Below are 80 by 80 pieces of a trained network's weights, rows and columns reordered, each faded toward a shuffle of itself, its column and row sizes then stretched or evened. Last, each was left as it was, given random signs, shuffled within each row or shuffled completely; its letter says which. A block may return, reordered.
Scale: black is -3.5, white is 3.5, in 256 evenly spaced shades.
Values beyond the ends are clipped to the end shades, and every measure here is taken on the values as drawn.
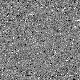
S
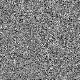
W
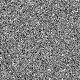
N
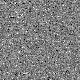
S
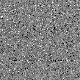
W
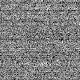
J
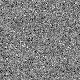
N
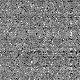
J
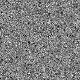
W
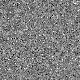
S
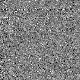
W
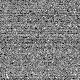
S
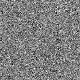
W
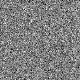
W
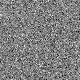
S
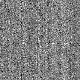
J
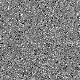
W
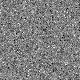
N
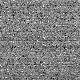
S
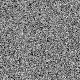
N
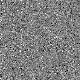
W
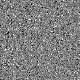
J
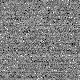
S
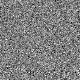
W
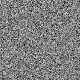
N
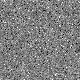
N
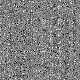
J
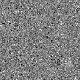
J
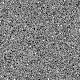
N
